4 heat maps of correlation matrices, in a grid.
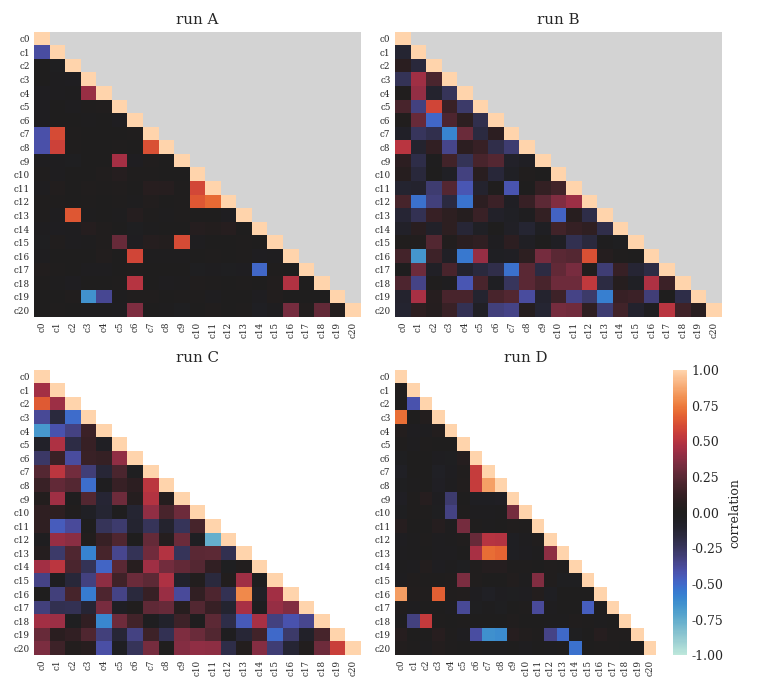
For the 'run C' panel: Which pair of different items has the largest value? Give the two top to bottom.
c13, c16
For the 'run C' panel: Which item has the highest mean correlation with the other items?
c7
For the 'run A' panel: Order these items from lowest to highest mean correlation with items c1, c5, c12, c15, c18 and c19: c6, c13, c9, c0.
c0, c13, c6, c9
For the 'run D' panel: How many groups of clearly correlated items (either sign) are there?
6
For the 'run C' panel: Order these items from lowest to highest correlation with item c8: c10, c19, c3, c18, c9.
c3, c19, c18, c9, c10
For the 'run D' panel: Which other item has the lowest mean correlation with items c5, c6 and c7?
c19
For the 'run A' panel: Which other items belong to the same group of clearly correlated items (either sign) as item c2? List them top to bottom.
c13
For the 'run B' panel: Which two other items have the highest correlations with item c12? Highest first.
c16, c18
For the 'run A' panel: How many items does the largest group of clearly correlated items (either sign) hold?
4
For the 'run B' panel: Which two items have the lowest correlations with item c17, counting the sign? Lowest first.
c7, c13
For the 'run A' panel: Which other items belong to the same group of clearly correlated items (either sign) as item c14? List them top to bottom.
c17
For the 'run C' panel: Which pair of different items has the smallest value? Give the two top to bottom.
c11, c12
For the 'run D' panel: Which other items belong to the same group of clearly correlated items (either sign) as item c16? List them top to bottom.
c0, c3
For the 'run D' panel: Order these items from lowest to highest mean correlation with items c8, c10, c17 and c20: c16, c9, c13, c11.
c11, c16, c9, c13
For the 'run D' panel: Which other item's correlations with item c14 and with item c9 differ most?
c20
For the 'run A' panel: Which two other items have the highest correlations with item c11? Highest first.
c12, c10
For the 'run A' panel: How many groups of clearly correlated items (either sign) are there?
7
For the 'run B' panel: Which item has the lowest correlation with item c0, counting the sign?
c3
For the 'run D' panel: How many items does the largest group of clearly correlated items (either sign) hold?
6
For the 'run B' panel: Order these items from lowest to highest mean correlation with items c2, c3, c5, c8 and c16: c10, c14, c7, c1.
c7, c1, c14, c10
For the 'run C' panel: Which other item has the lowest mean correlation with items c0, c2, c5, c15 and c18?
c4
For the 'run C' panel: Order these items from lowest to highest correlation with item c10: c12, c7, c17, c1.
c12, c1, c17, c7
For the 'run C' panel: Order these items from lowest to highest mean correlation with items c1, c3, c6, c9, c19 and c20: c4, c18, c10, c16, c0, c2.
c16, c4, c2, c0, c10, c18
